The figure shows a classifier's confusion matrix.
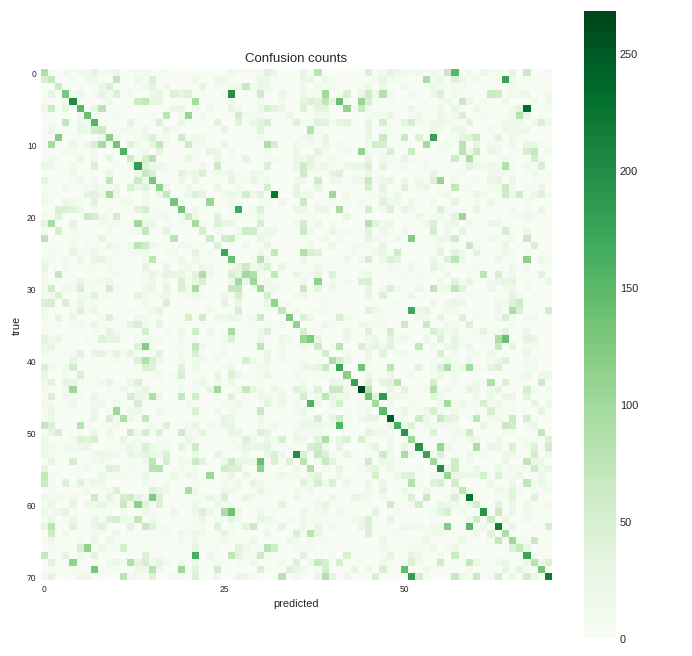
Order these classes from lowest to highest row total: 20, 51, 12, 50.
20, 12, 51, 50
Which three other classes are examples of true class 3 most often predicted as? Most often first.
26, 39, 47
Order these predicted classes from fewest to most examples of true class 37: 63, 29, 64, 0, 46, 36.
29, 46, 0, 63, 36, 64
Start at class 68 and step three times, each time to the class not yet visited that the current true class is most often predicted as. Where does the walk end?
44
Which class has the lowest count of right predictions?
27
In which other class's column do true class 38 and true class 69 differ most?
50
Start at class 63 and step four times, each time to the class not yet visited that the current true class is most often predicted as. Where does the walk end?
30
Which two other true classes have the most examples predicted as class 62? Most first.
43, 3
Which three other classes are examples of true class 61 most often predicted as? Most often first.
26, 25, 63
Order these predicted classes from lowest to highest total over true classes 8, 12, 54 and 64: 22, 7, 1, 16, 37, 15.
16, 22, 7, 1, 15, 37
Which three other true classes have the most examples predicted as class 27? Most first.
19, 29, 30
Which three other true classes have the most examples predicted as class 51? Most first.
70, 33, 23
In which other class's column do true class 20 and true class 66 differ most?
58
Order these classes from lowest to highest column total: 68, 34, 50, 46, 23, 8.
34, 23, 46, 8, 68, 50
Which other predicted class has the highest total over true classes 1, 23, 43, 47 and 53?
64
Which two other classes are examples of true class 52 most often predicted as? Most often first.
55, 60
